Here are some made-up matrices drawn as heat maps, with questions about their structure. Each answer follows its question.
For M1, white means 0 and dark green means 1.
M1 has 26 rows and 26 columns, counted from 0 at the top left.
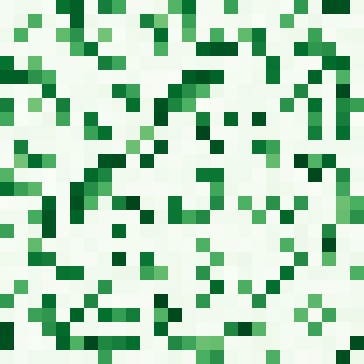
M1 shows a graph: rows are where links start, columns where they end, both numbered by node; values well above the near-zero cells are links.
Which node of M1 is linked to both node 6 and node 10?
node 9
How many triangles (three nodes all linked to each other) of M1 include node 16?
3
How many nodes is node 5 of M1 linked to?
10
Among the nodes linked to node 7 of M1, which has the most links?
node 24
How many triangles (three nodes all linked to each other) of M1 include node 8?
8
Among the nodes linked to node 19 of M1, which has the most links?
node 14
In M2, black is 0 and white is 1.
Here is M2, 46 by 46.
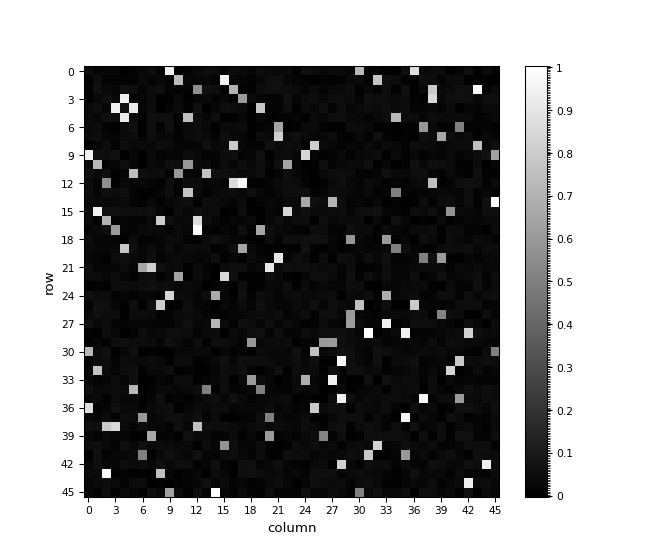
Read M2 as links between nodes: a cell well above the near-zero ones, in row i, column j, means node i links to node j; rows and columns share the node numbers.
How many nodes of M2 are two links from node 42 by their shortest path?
2
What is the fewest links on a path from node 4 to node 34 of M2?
2
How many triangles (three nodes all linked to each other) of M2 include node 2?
2
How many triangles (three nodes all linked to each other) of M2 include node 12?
2
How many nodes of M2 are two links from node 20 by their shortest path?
4
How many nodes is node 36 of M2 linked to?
2
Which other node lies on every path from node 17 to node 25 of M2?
node 8
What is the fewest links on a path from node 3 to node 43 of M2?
3
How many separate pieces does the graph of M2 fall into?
2
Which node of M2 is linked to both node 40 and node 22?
node 15
